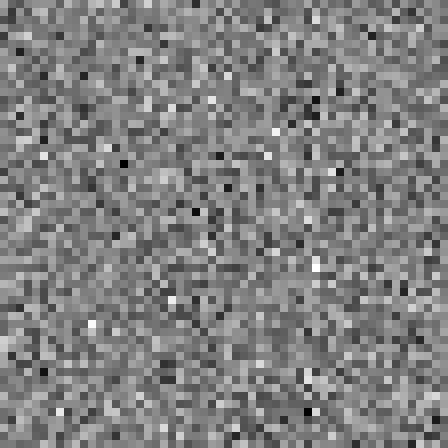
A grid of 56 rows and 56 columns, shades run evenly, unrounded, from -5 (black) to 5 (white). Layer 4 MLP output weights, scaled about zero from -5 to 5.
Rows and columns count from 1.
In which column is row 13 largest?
27
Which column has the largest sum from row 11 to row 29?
21
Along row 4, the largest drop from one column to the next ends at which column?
54
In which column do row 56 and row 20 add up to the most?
6
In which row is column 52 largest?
39
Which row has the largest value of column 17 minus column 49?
30
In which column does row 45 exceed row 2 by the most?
52
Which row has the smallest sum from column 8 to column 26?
40
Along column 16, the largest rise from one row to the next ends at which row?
22
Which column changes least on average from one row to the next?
14
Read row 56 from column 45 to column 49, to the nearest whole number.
-3 0 -1 1 -2
